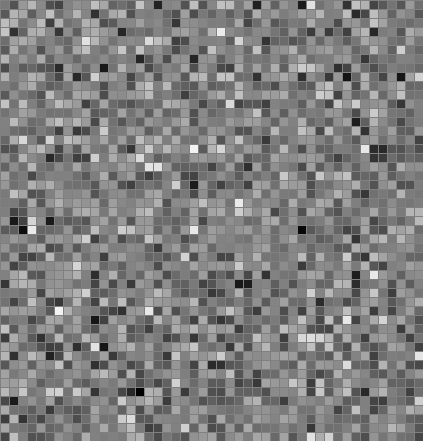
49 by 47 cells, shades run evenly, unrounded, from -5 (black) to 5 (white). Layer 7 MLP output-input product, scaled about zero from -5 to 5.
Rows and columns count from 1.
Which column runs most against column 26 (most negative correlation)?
29
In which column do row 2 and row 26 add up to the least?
40
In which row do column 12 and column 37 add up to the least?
8
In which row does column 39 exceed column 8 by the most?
41
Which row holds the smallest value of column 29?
1
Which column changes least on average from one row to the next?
44
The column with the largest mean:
17
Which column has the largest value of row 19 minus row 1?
18
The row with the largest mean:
23
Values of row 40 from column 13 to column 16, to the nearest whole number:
-3 -1 0 0
